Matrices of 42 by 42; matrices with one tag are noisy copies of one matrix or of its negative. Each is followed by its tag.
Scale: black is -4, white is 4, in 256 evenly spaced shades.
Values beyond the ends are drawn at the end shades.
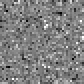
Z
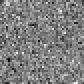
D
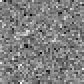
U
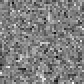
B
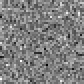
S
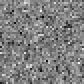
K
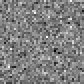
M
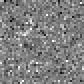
U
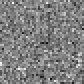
B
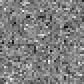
K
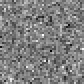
K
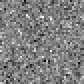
K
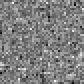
B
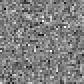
K
